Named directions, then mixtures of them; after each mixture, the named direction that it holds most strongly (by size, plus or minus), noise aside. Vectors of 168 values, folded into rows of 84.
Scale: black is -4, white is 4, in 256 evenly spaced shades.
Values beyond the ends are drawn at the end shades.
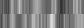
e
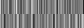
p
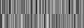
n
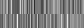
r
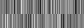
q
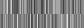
r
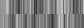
e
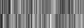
e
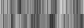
e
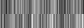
e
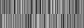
q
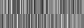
r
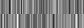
p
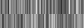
n
